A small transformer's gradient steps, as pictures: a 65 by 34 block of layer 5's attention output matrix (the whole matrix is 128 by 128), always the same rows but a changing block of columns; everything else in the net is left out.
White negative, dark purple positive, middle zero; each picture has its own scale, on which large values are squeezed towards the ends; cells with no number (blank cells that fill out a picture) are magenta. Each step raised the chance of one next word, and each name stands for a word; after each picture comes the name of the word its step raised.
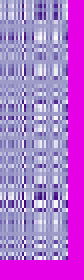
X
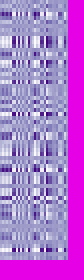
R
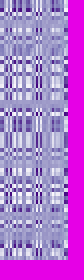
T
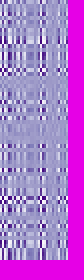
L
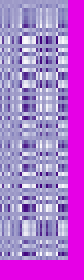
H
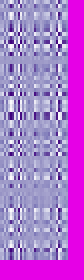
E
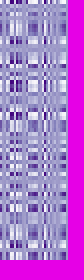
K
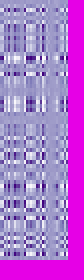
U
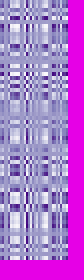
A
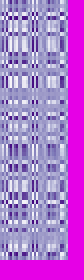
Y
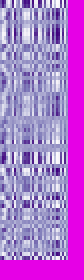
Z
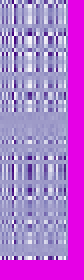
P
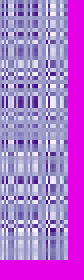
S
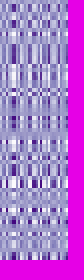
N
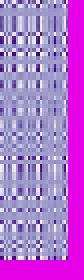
P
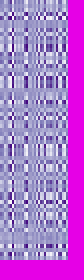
Y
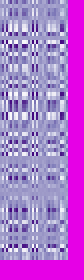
E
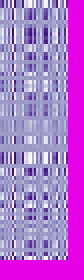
Z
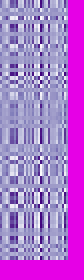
A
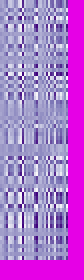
A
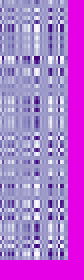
U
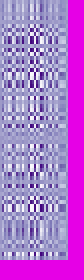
H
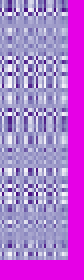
T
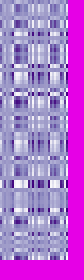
N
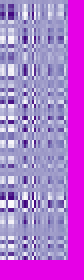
X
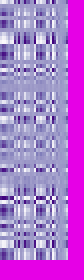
L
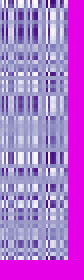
Z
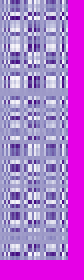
Y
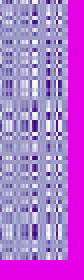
K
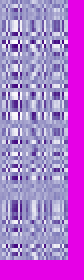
E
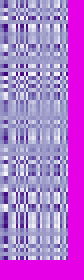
A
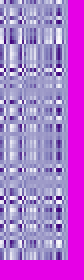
L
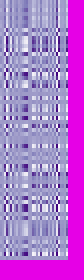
H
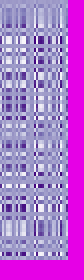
H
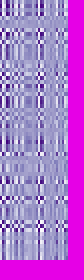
S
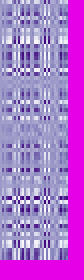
L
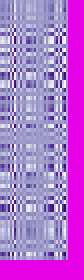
H
